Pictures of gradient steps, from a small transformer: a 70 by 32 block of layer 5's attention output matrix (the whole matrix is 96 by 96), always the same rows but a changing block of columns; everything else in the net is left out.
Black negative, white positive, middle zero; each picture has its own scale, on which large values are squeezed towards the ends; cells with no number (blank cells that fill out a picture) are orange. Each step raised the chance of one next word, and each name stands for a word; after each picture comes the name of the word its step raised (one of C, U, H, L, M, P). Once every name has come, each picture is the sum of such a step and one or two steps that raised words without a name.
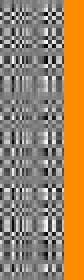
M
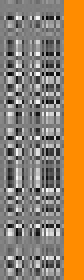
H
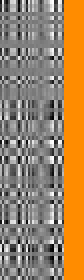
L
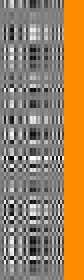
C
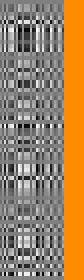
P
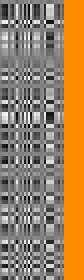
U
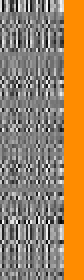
U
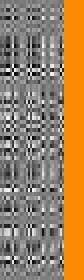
H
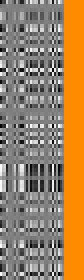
P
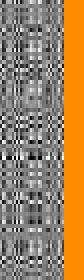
C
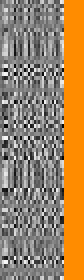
H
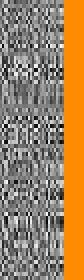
M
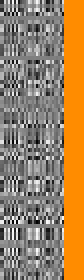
C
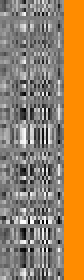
L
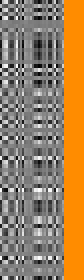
H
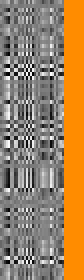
H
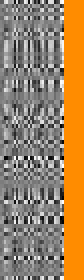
C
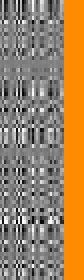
U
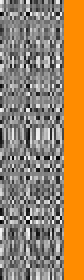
C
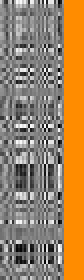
L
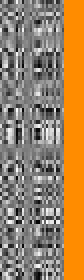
P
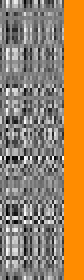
C
